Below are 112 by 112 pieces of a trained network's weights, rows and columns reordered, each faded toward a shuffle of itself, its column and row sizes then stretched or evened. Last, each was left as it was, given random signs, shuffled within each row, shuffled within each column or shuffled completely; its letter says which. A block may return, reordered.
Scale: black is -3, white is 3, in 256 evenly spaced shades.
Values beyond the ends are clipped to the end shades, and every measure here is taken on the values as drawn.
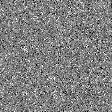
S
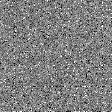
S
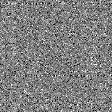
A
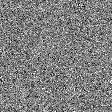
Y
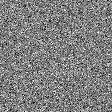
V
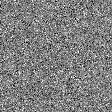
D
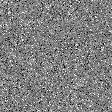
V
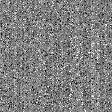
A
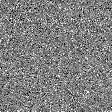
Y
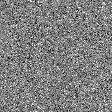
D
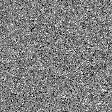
D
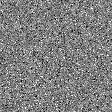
V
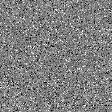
S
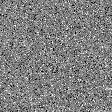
V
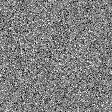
V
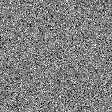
V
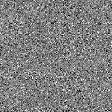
A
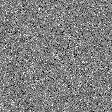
V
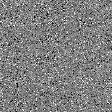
A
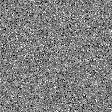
Y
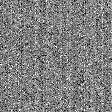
D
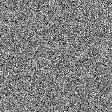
D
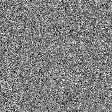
S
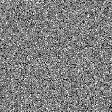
A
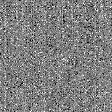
A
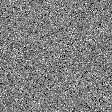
V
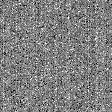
D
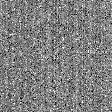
D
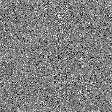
S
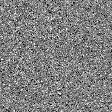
D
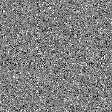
S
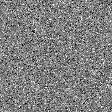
D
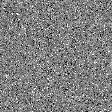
D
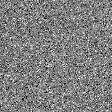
S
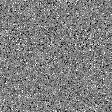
Y
